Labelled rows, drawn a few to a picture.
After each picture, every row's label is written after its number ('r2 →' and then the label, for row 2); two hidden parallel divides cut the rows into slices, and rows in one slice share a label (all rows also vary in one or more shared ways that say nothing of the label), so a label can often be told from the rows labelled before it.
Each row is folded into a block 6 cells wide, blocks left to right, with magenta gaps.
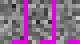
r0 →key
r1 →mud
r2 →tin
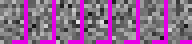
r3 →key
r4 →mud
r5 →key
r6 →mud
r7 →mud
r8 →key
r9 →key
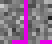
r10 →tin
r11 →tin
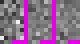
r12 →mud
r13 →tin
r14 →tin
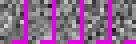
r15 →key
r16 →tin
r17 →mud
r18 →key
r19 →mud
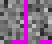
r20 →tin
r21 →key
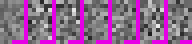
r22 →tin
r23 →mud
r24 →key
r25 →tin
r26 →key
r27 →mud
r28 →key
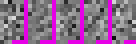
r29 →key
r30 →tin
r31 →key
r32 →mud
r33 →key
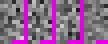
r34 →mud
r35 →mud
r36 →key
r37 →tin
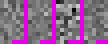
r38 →tin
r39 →tin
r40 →mud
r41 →tin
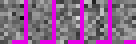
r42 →tin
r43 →tin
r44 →tin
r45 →key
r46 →tin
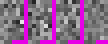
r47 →key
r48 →mud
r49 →key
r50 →tin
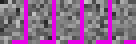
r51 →mud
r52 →key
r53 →tin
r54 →key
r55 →tin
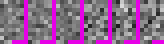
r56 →tin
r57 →tin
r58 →tin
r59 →mud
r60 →mud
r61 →mud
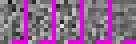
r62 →key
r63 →mud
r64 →key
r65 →tin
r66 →tin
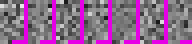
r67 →mud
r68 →tin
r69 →key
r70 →tin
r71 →tin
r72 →key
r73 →key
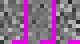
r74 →tin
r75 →tin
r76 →mud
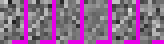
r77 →key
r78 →key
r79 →tin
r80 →tin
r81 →key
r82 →mud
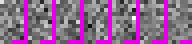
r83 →key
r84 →mud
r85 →key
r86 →mud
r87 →key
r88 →tin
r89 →tin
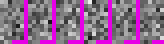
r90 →key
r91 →mud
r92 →mud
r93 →key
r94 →mud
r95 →mud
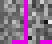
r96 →mud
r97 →key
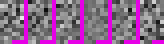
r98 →mud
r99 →mud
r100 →key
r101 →tin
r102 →mud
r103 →key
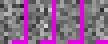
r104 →tin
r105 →mud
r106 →tin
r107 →mud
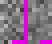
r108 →key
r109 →tin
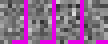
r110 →tin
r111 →key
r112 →key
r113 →tin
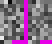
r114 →key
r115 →mud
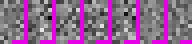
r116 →tin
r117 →mud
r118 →mud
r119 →mud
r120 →mud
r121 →tin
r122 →tin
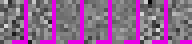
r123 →key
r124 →tin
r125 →tin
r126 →tin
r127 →tin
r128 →key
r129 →tin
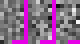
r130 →tin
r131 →mud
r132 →key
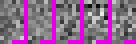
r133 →mud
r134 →tin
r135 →key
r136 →key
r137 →key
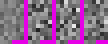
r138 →tin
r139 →key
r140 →mud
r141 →key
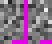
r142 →key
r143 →key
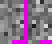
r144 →tin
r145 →mud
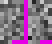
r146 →key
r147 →key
